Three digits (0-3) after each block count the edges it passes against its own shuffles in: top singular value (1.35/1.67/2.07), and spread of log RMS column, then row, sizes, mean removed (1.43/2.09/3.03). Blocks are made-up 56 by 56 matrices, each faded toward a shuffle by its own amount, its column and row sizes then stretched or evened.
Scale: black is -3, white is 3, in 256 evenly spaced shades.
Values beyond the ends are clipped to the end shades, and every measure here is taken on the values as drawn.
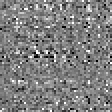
2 1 2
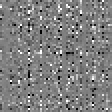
0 3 1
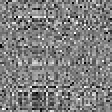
3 0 2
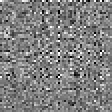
3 2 2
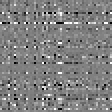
3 2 3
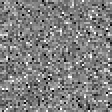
1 0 0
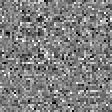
2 0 1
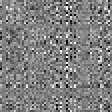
3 3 2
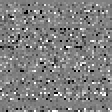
0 0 3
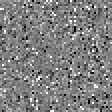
0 1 0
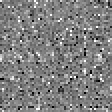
1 1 1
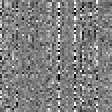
3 3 0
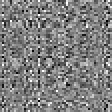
3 2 1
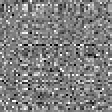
3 0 2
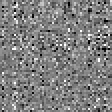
2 2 1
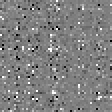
0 2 2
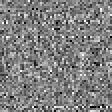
2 0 2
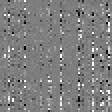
2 3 1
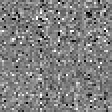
2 2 1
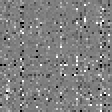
1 2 1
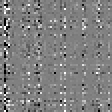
2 3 2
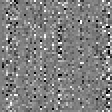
2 3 0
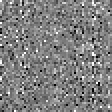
2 2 0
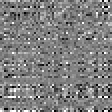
3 1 3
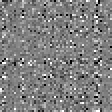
2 2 2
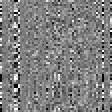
3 3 0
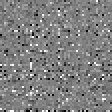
0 1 2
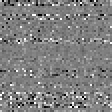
1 0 3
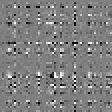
3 3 3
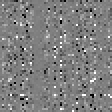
0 3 1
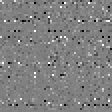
0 1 2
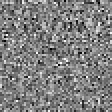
1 0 1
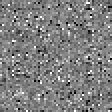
1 1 1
